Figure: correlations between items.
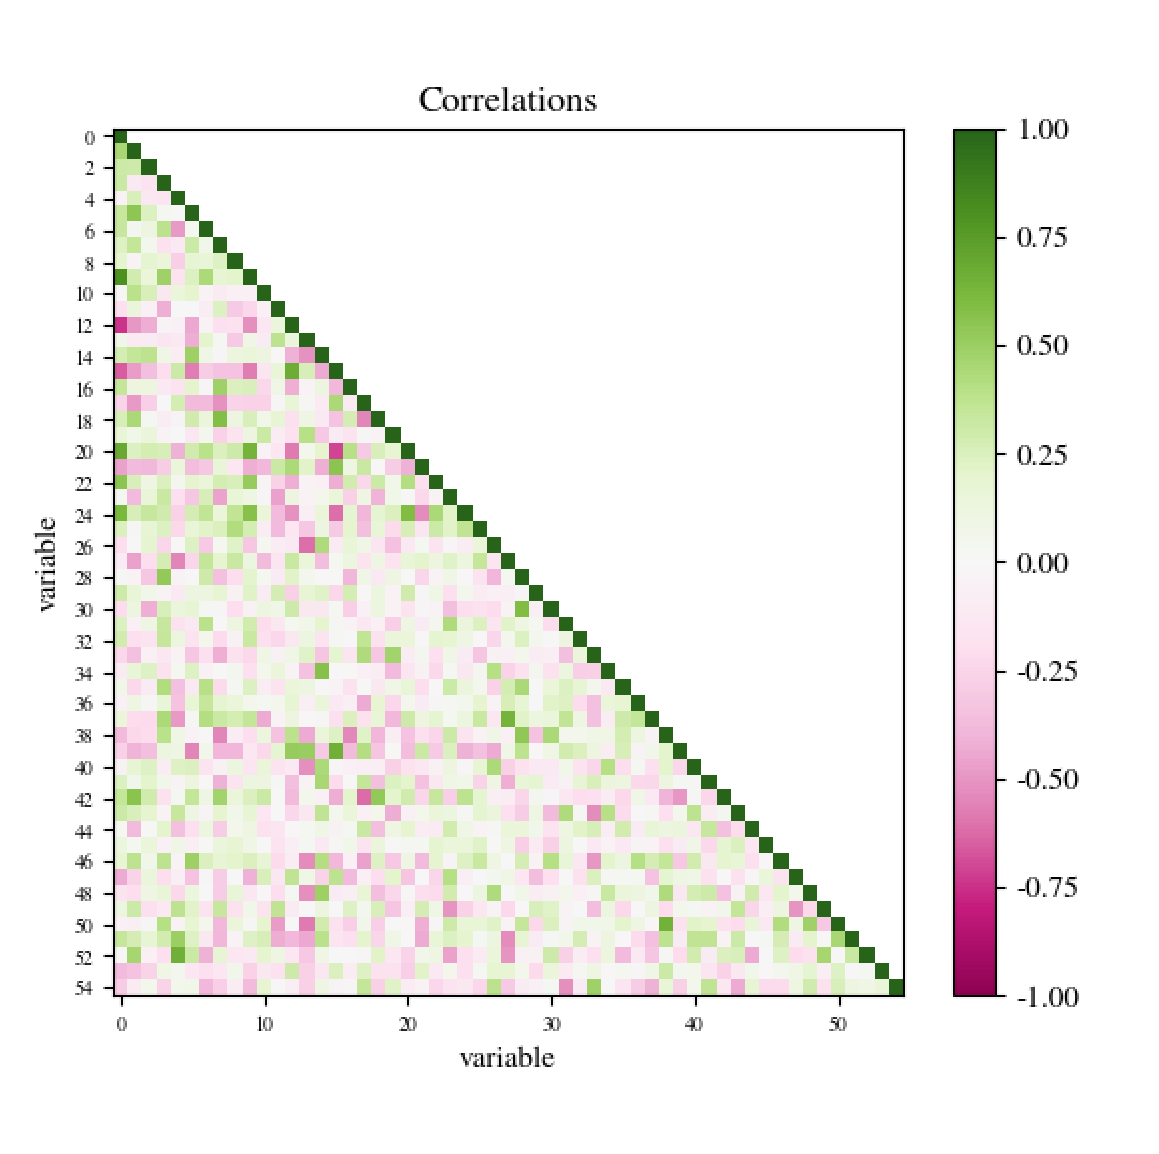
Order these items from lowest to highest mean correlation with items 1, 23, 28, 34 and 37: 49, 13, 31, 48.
13, 49, 48, 31
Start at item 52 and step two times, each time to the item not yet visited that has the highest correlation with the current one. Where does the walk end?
51
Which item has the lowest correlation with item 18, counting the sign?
17
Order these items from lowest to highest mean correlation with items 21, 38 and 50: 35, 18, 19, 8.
18, 19, 8, 35
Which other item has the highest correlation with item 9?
0
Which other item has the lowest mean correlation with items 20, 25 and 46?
15
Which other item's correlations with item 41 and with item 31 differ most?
54
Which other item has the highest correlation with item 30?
28
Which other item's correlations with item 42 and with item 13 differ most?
39
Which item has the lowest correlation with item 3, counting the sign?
11
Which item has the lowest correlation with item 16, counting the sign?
38
